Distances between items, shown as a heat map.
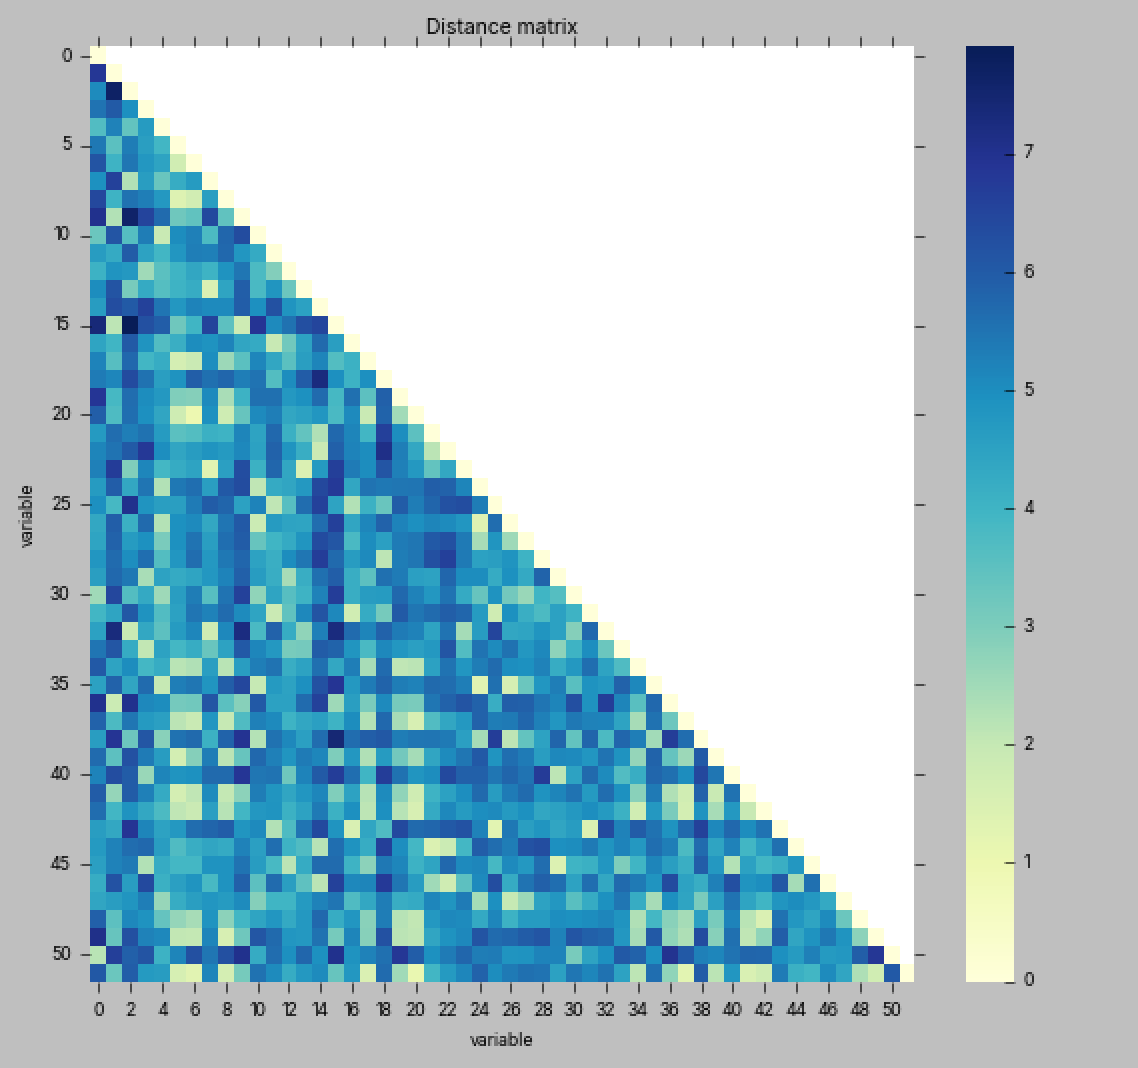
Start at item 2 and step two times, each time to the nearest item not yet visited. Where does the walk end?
7
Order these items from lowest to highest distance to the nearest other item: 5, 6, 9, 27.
6, 5, 9, 27
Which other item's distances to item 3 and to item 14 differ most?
22
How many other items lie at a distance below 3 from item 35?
6
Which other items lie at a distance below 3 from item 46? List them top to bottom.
14, 21, 22, 44
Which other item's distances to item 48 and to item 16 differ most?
43
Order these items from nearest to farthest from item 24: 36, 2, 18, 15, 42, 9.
2, 42, 18, 36, 9, 15
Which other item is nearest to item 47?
26
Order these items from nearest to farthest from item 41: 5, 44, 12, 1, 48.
5, 48, 1, 44, 12
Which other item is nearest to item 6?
20
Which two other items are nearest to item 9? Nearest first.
15, 1
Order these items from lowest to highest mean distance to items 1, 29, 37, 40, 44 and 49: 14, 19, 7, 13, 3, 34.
34, 19, 3, 13, 14, 7
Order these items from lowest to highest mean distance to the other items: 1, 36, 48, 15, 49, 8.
48, 8, 49, 36, 1, 15
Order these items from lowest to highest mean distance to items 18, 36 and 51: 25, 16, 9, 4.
9, 25, 16, 4
